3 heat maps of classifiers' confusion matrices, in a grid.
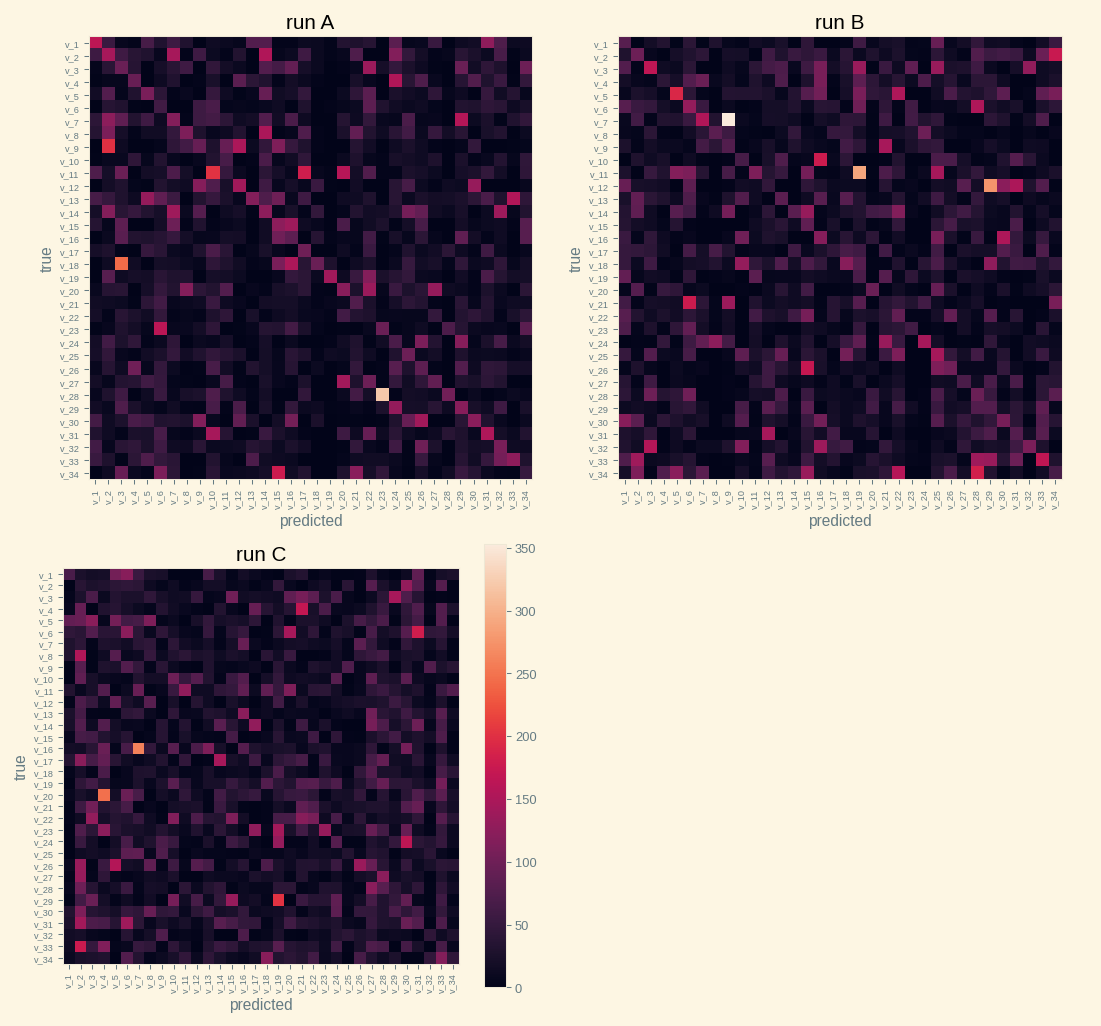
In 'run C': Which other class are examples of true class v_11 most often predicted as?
v_20
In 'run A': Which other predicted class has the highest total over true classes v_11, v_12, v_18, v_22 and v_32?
v_3
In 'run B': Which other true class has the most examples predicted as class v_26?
v_22
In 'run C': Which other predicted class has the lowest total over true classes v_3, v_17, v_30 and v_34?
v_25
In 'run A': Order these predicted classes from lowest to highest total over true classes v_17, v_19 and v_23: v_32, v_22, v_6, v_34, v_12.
v_12, v_32, v_34, v_22, v_6
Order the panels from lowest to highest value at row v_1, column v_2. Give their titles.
run B, run C, run A
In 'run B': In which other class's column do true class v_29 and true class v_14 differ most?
v_9
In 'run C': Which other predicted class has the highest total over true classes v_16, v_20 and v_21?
v_4
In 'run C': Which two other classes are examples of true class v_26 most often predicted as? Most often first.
v_5, v_2
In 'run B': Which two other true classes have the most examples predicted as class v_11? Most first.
v_19, v_22
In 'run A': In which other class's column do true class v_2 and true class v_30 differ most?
v_14
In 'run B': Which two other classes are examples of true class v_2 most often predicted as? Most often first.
v_34, v_33
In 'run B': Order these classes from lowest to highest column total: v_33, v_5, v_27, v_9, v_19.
v_27, v_5, v_9, v_33, v_19
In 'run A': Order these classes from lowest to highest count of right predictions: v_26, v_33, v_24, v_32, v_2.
v_24, v_26, v_32, v_33, v_2
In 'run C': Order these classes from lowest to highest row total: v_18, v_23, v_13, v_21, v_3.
v_18, v_13, v_21, v_3, v_23
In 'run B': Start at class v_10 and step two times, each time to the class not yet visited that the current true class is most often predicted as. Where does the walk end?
v_30
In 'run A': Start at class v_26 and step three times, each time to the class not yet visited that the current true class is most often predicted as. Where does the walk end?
v_29
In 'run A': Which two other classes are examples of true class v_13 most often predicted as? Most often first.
v_33, v_5
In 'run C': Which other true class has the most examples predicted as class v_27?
v_28
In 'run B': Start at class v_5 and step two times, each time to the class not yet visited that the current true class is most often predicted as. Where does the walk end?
v_15
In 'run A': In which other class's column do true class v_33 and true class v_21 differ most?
v_32
